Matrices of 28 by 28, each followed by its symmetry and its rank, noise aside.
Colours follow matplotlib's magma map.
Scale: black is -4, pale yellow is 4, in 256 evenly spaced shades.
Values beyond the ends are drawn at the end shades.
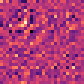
symmetric, rank four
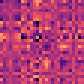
symmetric, rank three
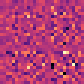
antisymmetric, rank four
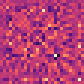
symmetric, rank five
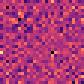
symmetric, rank five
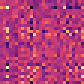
no symmetry, rank three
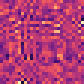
antisymmetric, rank four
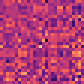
antisymmetric, rank four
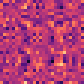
no symmetry, rank three
